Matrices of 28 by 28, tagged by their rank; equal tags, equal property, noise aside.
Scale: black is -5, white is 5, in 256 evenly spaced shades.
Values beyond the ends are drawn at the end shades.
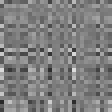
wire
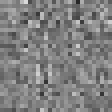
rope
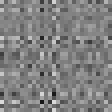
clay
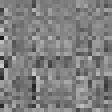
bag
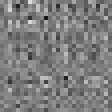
rope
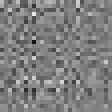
bag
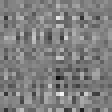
bag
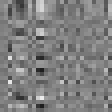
clay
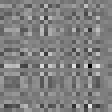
clay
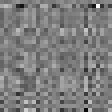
clay
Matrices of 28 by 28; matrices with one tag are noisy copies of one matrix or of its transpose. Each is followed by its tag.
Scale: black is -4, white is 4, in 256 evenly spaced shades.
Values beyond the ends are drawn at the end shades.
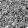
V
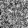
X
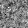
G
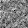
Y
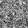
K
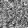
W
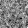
V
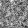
Y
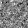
Y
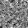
W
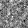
Y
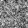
K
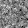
V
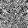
W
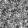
G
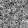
G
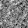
Y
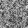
V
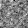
Y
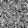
K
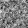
Y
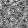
Y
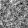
Y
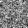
K
